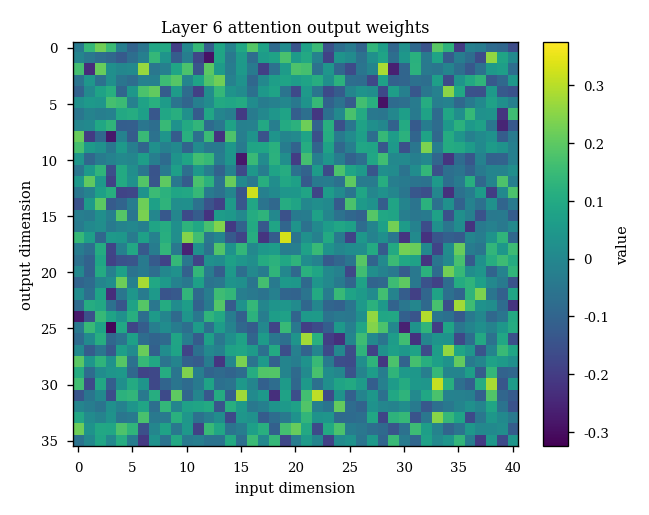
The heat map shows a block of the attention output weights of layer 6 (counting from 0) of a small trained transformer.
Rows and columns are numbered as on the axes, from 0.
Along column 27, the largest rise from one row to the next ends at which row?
28
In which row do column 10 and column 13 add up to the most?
16
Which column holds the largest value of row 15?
6
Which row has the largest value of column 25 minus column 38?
12
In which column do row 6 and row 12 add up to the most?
25
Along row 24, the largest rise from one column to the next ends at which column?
32
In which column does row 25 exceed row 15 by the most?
19
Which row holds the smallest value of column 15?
10
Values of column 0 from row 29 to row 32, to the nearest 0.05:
0.1 0.15 -0.15 0
